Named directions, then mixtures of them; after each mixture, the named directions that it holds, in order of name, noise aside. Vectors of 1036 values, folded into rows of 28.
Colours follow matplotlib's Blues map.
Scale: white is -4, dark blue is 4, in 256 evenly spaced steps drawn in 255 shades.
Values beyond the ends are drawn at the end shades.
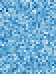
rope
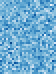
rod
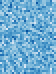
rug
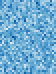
rod, rug.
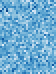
rope.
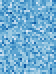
rug.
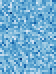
rug.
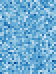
rod, rope.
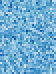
rug.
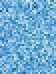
rope.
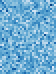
rod, rope.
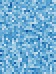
rod, rug.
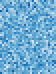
rod, rope.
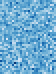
rod, rug.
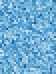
rug.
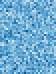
rope, rug.
